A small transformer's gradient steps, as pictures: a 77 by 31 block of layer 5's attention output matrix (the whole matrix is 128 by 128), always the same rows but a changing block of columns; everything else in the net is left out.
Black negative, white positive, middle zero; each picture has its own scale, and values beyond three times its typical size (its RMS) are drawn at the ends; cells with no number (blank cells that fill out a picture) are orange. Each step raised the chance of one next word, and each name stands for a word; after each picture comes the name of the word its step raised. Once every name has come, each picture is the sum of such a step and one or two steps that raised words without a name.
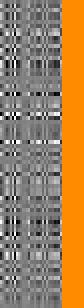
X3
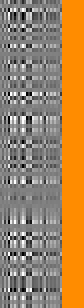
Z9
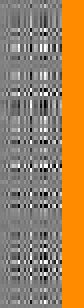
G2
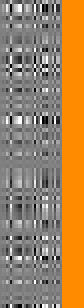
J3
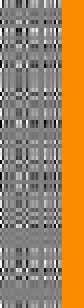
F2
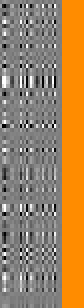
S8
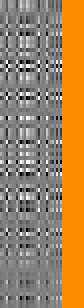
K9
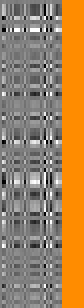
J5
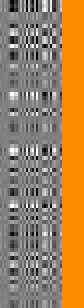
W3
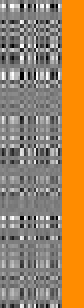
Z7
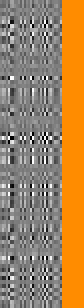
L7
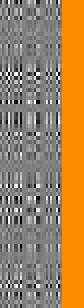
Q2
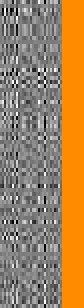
Q2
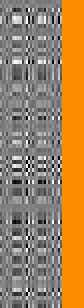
Z9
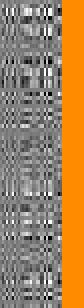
S8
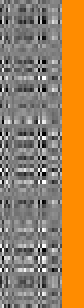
J3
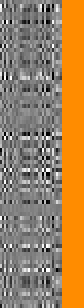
Z7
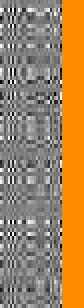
Z9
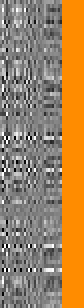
X3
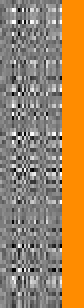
X3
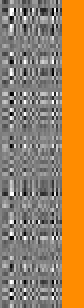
W3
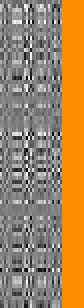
Z7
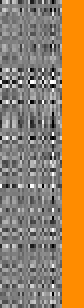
Q2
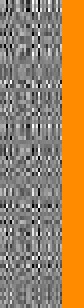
W3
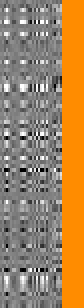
S8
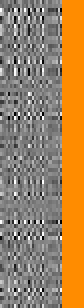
Z9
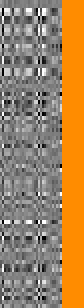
G2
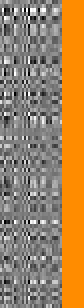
J3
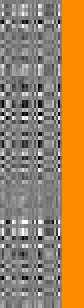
X3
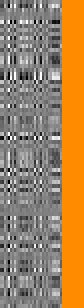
Z7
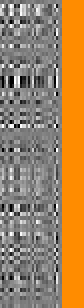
S8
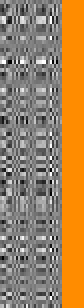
J3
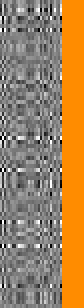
J5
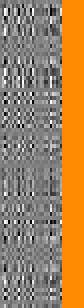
S8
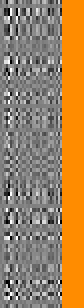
Q2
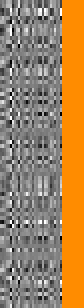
F2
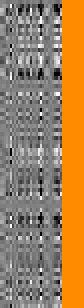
Z7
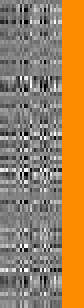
S8
